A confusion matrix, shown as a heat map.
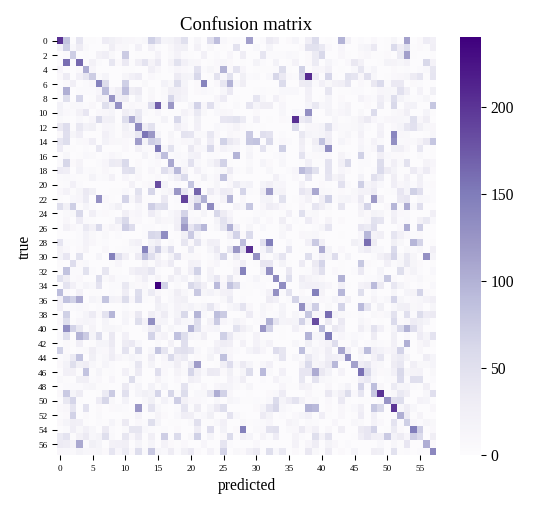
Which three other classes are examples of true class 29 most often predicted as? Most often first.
13, 27, 40
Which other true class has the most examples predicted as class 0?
35
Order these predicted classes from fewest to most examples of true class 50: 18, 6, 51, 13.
13, 6, 51, 18
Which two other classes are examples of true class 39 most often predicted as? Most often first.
14, 32
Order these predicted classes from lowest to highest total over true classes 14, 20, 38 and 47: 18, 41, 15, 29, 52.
18, 52, 29, 41, 15
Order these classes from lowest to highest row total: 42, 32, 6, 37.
42, 37, 32, 6
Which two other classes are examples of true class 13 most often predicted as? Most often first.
51, 14
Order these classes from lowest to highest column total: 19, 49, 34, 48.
34, 49, 48, 19
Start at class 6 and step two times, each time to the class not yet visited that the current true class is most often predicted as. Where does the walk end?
19
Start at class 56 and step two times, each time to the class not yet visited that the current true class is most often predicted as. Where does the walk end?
1
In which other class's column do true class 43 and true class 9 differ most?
17
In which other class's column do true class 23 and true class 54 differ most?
28
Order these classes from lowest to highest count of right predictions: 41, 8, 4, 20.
20, 4, 8, 41
